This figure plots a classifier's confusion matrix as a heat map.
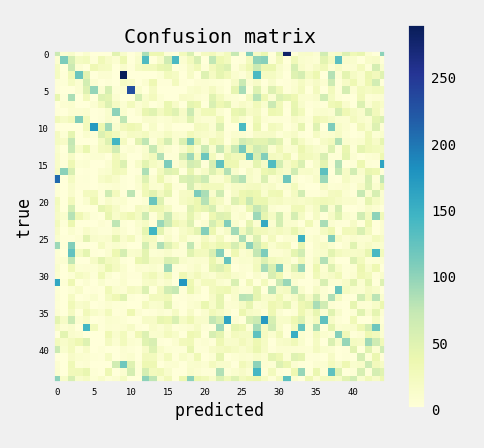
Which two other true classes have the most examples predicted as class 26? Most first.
14, 0
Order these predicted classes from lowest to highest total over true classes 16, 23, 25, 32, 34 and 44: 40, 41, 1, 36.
41, 1, 40, 36
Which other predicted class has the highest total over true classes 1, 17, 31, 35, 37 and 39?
0
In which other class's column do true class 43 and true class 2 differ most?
37
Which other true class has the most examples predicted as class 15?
29
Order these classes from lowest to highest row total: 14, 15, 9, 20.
9, 20, 14, 15
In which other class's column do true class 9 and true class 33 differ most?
3
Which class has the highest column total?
27
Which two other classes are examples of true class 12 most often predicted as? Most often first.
8, 18
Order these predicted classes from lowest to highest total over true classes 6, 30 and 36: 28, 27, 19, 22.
19, 22, 27, 28
